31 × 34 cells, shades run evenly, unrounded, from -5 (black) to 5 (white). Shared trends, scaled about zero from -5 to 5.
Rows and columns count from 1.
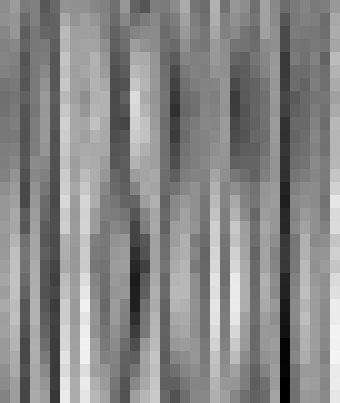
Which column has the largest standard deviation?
14
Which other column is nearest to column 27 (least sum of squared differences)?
19
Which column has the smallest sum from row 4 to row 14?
29
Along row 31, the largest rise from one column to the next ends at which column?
7
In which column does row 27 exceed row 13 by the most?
24
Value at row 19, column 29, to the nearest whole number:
-3
